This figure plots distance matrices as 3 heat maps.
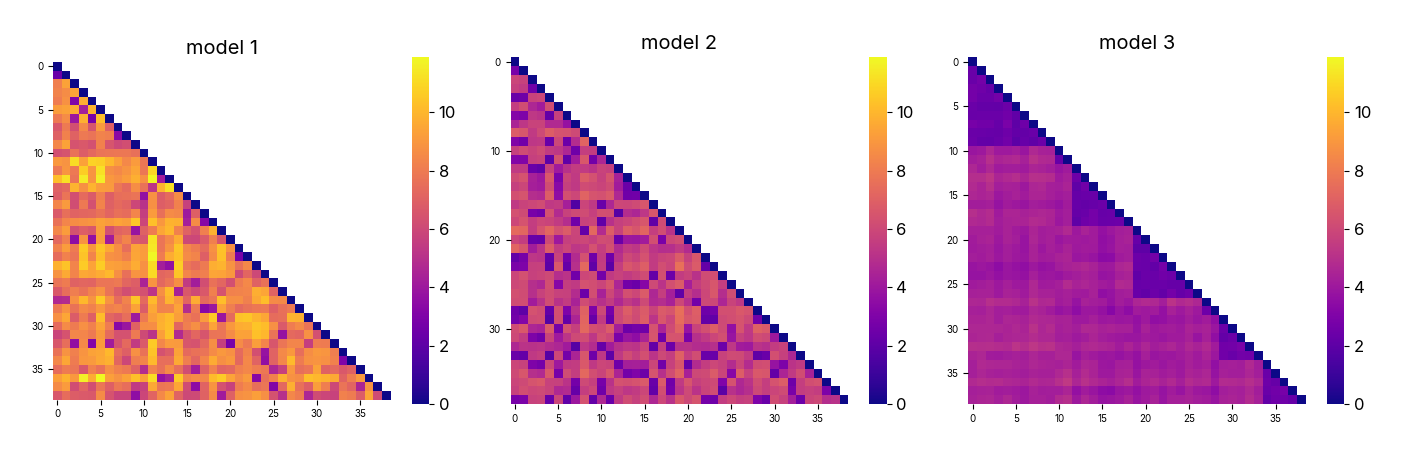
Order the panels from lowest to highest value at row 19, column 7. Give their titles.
model 3, model 2, model 1
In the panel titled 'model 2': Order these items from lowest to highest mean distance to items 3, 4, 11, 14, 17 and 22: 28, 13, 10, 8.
28, 13, 10, 8
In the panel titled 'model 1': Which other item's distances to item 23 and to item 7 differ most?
30
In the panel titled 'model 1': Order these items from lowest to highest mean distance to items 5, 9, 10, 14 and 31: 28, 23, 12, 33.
28, 33, 12, 23
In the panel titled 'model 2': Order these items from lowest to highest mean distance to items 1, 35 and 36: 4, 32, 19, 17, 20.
32, 4, 20, 17, 19
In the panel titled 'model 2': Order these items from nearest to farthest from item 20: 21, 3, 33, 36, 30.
3, 30, 21, 33, 36
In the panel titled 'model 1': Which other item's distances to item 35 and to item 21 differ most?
22
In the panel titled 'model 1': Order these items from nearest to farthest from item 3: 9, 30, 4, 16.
9, 16, 30, 4
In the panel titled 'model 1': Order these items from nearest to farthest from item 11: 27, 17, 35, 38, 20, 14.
14, 38, 35, 17, 27, 20
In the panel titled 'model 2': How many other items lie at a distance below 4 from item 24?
7
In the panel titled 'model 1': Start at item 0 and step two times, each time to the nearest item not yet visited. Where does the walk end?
27
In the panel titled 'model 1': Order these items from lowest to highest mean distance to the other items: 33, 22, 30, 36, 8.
8, 33, 30, 22, 36
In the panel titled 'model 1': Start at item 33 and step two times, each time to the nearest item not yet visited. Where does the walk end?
24
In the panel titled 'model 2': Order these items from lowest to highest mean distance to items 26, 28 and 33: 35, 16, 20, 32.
32, 16, 20, 35
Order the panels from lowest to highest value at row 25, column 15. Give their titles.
model 2, model 3, model 1
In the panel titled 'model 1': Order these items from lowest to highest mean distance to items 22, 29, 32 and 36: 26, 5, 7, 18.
7, 26, 18, 5
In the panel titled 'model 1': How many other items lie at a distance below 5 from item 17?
3
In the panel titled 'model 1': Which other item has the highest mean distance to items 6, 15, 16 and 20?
11
